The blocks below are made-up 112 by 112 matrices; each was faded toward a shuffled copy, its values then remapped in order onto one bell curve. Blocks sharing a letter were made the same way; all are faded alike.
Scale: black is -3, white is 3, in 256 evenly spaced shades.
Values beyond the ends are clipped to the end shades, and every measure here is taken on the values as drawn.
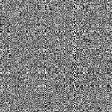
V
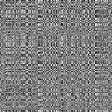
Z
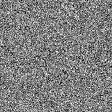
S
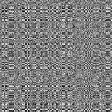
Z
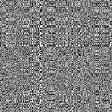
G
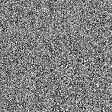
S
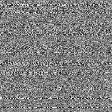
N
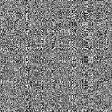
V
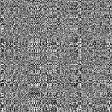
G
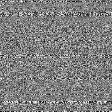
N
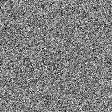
S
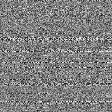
N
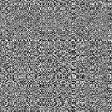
G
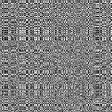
Z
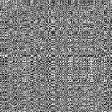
G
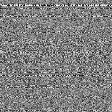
N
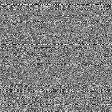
N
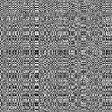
Z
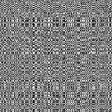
Z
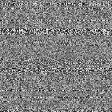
N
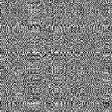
G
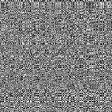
G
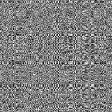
G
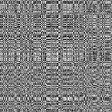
Z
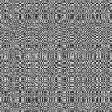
Z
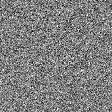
S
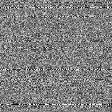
N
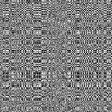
Z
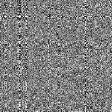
V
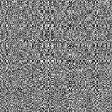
G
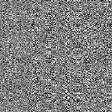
V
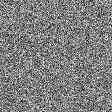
S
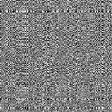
G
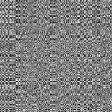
Z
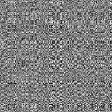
G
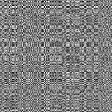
Z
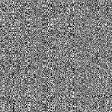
V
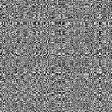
G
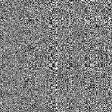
V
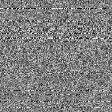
N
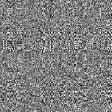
V
